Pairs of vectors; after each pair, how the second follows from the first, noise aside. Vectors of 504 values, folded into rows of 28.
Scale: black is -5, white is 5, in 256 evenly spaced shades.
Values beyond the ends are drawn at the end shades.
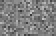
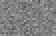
reversed, negated, shrunk.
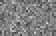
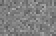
reversed, shrunk.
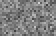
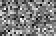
reversed, scaled up.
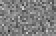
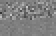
wrapped around, partly zeroed.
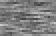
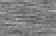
reversed, shrunk.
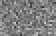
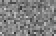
wrapped around, negated.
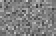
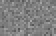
reversed, shrunk.
